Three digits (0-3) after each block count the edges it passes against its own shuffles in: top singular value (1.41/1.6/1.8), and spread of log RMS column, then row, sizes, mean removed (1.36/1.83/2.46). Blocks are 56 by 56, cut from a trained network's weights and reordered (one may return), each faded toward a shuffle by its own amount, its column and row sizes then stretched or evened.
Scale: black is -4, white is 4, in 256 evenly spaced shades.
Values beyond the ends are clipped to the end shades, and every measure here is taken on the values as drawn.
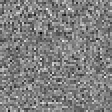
1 0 1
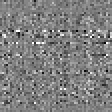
1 1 3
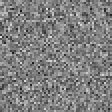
1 0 1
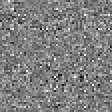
0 1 2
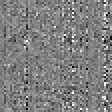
1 3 1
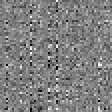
2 3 2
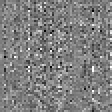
1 3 1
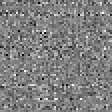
0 0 3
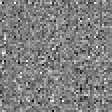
0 2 1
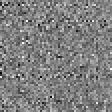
1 1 2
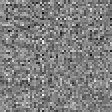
2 2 1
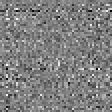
2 2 3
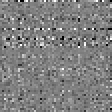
1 2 3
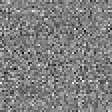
0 1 2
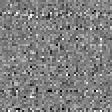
0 2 3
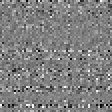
1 2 3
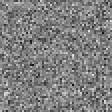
0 1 0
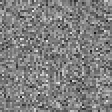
0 1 0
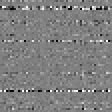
3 1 3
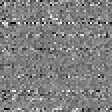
2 1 3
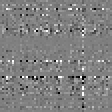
2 2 3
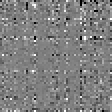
1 3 3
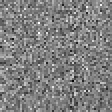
0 2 0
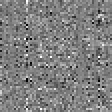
1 3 1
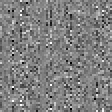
0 3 0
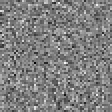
1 2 0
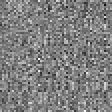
2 2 1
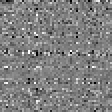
0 2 3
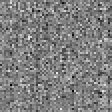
0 1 1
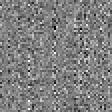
2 3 0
